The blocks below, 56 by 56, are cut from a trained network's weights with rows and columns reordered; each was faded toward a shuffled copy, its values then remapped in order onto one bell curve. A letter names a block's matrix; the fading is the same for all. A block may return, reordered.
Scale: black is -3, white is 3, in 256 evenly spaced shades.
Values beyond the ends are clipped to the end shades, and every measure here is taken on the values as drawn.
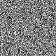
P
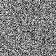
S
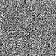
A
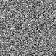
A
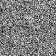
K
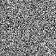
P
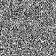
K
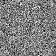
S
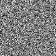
K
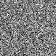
S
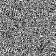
K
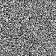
K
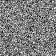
S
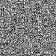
K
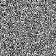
P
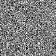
P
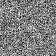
S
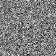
P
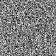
P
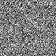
A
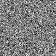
P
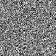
P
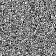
S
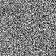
A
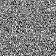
K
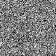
S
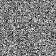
K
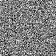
S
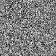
P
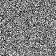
S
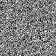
S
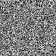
S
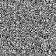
K
